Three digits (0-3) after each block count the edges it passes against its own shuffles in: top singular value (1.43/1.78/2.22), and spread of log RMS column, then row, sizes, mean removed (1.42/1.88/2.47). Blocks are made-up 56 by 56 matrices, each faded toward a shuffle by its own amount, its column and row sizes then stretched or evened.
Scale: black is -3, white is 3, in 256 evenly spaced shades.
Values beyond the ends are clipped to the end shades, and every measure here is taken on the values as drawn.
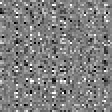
2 3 2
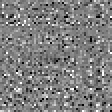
2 1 2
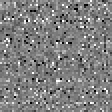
1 0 2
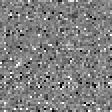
0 1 2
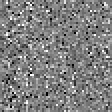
0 2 0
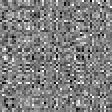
3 2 1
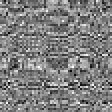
3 0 3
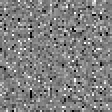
0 2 0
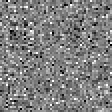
2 1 0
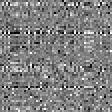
3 0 3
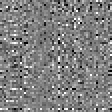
2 3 2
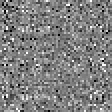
2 2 1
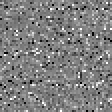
1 0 1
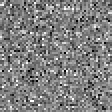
0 0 1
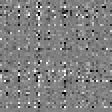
2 3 3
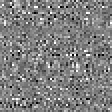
2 1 3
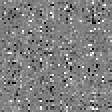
1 2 1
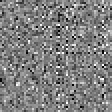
2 3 1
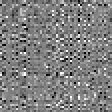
3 3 2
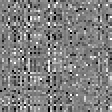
3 3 0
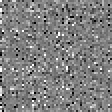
1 3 0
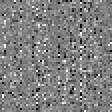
1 3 1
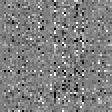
1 3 1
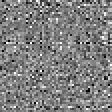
2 2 2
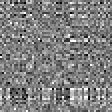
3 1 3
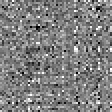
2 2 2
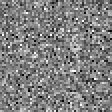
0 0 1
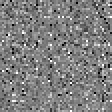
1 2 1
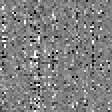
1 3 1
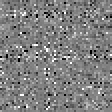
1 2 3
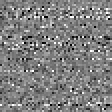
1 0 3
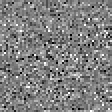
0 0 1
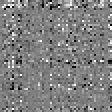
0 3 3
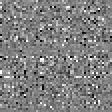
1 2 3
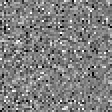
1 1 1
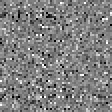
1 1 1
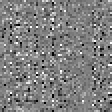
1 3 0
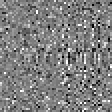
2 2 0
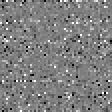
0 1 2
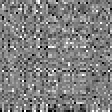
3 1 2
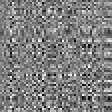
3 3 3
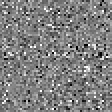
1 1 2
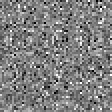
2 2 1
